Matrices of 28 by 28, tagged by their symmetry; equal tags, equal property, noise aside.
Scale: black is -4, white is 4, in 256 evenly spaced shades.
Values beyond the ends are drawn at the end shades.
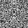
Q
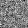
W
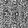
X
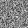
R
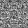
Q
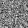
W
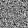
W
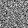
W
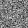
R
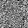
R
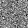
R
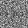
X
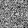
X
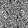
R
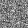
R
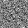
R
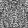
Q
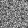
X
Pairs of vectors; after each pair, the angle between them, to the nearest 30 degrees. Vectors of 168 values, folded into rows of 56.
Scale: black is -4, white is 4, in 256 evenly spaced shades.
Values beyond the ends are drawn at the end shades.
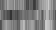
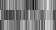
30 degrees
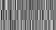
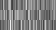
120 degrees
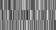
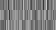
90 degrees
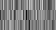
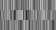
30 degrees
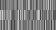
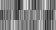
120 degrees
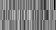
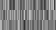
30 degrees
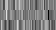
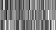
150 degrees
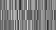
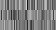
150 degrees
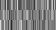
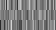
150 degrees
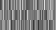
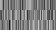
150 degrees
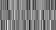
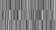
120 degrees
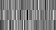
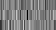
30 degrees
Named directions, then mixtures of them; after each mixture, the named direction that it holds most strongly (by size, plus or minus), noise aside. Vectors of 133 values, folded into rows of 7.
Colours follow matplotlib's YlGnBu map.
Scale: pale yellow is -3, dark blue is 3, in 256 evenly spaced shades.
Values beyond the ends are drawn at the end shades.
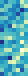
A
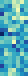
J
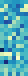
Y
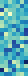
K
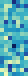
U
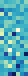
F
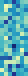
U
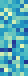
K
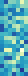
A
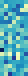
Y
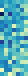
K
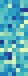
A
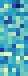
Y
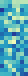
J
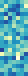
Y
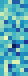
U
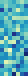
F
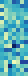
K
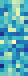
J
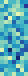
A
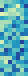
A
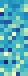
Y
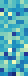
F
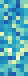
A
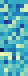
Y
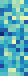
J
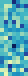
U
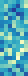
A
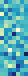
F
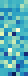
F
